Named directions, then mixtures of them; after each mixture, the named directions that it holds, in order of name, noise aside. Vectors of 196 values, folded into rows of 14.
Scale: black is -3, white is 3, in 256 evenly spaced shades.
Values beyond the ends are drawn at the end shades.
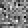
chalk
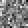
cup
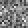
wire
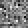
chalk.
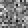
chalk, wire.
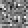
chalk.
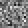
chalk, wire.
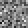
wire.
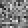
chalk.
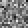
chalk, cup, wire.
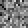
chalk, cup, wire.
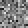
chalk, cup, wire.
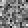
cup.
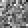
cup.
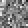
cup.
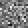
chalk, wire.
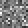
chalk, cup, wire.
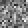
cup, wire.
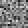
chalk, cup.
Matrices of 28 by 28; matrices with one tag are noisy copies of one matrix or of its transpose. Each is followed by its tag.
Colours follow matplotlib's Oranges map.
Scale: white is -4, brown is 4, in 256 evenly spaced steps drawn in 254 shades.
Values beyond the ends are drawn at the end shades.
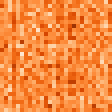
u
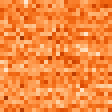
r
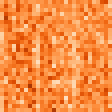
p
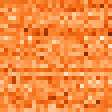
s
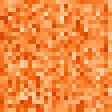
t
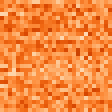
p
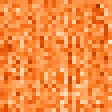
s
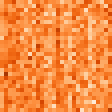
r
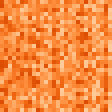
t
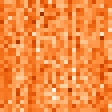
s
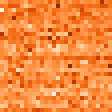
r
